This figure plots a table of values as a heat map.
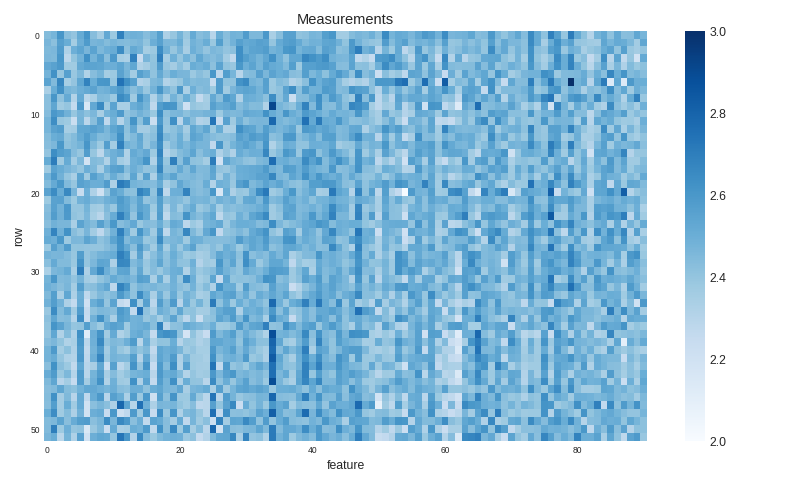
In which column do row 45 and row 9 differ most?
34
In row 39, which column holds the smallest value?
87
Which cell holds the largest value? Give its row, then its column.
6, 79
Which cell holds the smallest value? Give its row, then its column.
20, 54
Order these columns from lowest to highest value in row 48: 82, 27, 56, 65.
82, 56, 65, 27
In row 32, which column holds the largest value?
79
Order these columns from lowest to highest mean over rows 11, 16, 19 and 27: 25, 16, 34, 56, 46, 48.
16, 46, 48, 56, 25, 34
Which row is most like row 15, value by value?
37
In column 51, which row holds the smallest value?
51
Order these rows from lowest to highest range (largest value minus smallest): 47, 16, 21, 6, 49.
21, 49, 16, 47, 6
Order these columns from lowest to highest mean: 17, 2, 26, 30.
26, 2, 30, 17
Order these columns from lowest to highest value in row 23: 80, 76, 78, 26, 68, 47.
26, 78, 80, 68, 47, 76
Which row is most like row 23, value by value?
25
